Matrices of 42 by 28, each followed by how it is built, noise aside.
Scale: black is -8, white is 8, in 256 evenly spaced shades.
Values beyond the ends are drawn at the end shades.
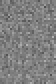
blocks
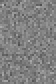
noise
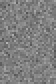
noise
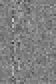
uneven columns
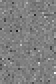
sparse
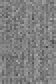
blocks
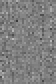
uneven columns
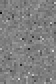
sparse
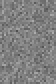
noise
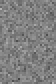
noise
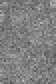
smooth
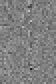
uneven columns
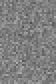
noise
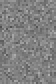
noise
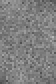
smooth
